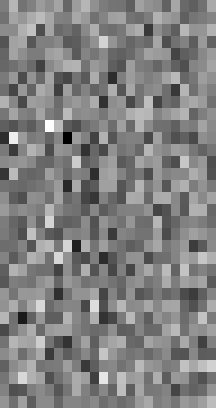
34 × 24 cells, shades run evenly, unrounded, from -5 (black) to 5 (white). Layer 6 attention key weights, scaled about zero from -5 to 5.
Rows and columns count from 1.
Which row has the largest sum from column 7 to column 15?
32
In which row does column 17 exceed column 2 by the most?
13
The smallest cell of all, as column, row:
8, 12
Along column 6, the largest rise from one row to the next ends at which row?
11
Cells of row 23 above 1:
6
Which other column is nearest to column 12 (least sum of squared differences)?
18
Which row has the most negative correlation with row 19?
26
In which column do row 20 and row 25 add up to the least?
7
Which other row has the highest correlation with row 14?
16
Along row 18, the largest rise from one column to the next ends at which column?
22
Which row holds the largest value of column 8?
21
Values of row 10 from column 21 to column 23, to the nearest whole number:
2 -1 0
